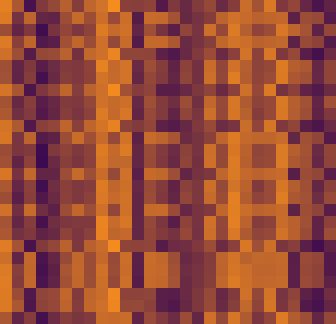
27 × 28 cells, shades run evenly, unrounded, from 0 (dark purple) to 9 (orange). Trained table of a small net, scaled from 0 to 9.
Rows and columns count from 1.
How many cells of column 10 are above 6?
19
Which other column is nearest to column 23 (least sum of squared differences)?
1
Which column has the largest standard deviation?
3
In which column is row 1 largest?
10
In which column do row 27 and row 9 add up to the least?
4
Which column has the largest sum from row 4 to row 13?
9
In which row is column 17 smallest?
27
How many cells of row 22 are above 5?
13
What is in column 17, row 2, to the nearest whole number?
3
